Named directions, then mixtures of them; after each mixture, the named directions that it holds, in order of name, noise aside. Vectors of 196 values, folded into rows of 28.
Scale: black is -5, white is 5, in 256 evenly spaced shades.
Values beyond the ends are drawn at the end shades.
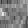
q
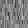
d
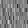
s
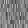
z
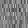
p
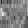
q.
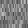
p, q.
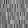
z.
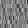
p, s.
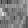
q.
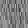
p, z.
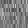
p, q.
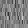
d.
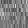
p, q.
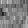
q.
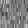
q, z.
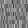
p, z.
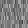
d, p.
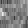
q.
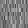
p, z.
